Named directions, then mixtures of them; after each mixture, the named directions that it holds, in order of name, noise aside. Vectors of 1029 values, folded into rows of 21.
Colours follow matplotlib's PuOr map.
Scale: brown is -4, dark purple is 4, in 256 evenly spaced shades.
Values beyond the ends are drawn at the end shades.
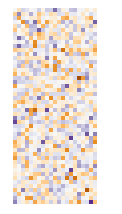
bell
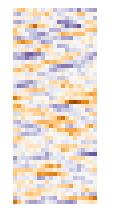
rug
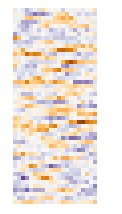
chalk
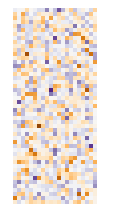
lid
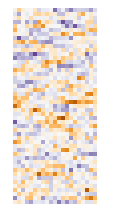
bell, rug.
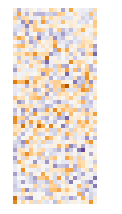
bell, chalk, lid.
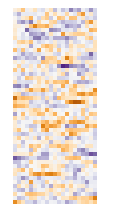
chalk, rug.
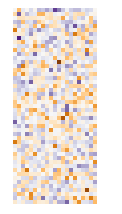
bell, lid, rug.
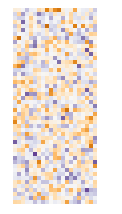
bell, chalk, lid.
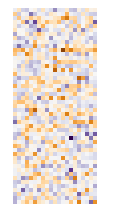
bell, chalk.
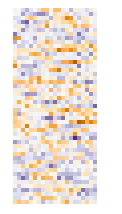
chalk, lid.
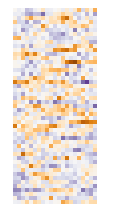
chalk.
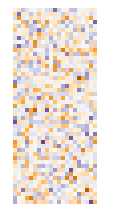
bell.
